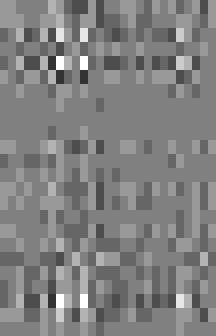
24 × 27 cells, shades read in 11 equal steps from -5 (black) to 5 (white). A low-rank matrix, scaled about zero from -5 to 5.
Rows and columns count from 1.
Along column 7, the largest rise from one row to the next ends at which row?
6
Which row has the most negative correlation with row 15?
19
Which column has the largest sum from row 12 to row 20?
8
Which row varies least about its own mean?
9
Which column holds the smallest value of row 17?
13
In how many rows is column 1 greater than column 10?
11
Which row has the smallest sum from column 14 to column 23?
5
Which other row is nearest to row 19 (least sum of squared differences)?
4
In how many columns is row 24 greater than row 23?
9
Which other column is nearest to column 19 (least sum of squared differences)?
26
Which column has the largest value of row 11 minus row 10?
7
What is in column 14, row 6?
1
